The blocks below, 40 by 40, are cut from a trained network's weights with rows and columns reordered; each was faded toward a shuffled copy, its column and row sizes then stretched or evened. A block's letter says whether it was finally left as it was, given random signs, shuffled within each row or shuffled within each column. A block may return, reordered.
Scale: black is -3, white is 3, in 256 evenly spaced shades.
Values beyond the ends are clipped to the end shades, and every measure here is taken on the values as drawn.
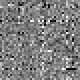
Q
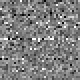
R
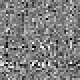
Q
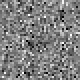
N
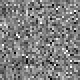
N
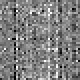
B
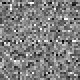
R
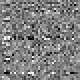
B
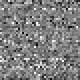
R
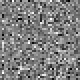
Q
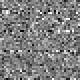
R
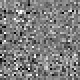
Q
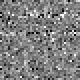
R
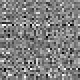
B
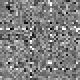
B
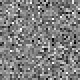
N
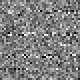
R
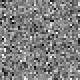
N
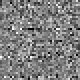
Q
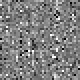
N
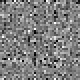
Q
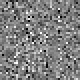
N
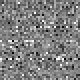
R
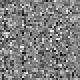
N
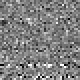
R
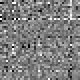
B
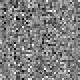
N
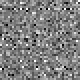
R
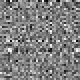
B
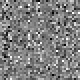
N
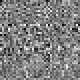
B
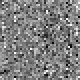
N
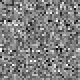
R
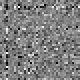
Q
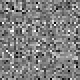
B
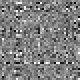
B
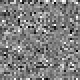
Q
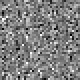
N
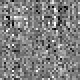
B
